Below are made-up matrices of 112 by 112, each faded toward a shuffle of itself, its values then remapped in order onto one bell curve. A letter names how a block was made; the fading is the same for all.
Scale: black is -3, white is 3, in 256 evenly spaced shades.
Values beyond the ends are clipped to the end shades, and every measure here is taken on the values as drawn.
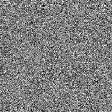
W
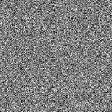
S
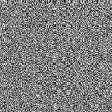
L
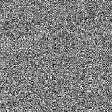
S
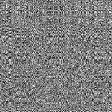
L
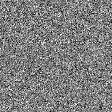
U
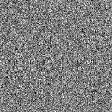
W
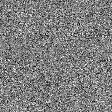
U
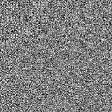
S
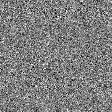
U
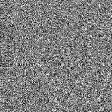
W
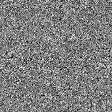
U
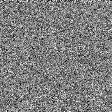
U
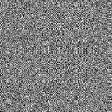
L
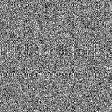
S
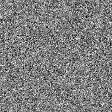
U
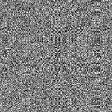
L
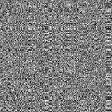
L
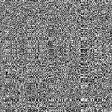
L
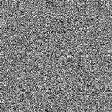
W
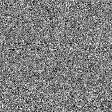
U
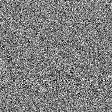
U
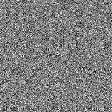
W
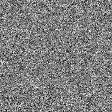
U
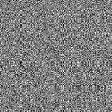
L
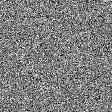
U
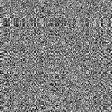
L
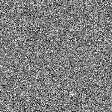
U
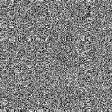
S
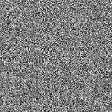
S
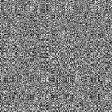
L
